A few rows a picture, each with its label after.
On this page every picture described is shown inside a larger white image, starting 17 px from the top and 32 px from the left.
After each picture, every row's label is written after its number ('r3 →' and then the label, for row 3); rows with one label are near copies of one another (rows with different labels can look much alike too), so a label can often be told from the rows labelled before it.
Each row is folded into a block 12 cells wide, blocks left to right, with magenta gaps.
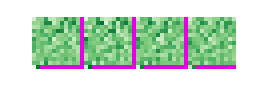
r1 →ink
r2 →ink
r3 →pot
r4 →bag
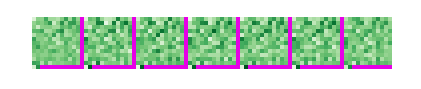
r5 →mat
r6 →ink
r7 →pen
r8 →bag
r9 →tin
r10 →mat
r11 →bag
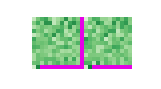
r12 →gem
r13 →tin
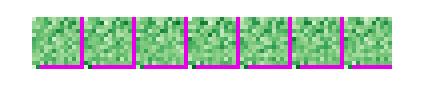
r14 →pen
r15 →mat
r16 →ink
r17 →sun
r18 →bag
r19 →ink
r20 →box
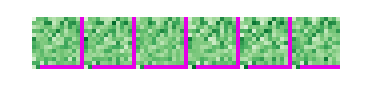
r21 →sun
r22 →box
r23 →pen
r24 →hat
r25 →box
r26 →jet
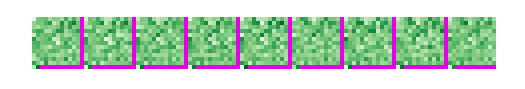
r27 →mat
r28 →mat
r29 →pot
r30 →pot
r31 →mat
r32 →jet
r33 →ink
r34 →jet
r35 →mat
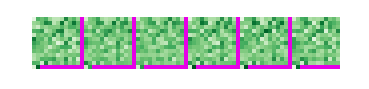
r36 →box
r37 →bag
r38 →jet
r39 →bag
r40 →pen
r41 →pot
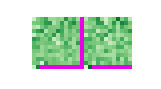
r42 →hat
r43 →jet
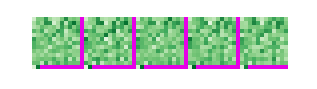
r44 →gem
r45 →mat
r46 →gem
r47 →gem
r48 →jet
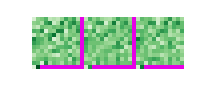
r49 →tin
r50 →box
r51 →box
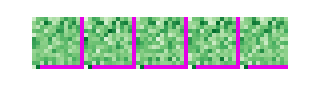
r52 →tin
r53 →ink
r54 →mat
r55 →pen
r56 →pen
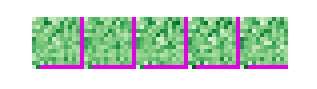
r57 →pen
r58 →sun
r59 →hat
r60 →mat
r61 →box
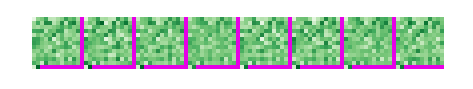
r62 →tin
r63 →mat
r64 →jet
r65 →jet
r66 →pot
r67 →box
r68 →hat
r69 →pen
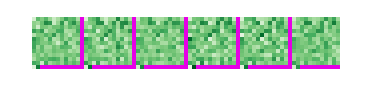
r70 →box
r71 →jet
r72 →jet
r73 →tin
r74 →pot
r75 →ink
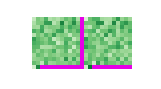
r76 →mat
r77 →sun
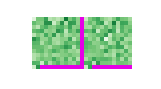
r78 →sun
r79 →pot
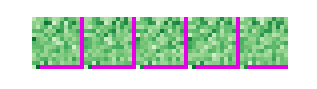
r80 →ink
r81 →hat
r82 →sun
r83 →tin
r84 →jet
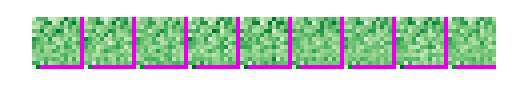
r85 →ink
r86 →box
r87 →pen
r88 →tin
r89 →gem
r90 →mat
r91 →gem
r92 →jet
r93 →box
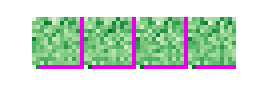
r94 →sun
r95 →pen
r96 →pot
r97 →ink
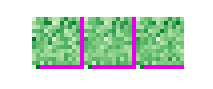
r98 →gem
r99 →gem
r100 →mat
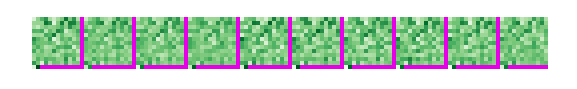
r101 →jet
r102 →mat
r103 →tin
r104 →hat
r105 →tin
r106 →jet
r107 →jet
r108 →pot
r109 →gem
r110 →ink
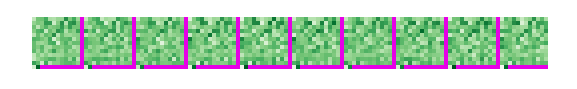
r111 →pen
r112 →pot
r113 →pen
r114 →hat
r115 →gem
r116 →ink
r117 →gem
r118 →bag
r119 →jet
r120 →gem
